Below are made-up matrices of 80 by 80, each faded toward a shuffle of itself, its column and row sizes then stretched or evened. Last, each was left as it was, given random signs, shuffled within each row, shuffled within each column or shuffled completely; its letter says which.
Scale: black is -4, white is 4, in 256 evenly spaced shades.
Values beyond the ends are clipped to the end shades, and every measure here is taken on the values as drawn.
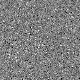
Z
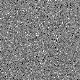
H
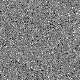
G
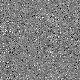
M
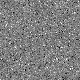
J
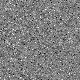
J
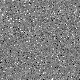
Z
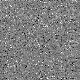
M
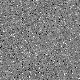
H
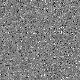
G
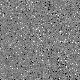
H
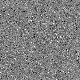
Z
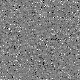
M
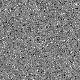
Z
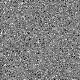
Z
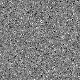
H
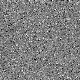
Z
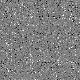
G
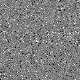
M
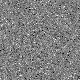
J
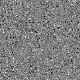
M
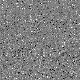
M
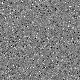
Z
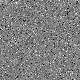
J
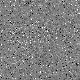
G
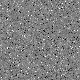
J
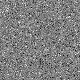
J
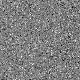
H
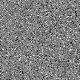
M
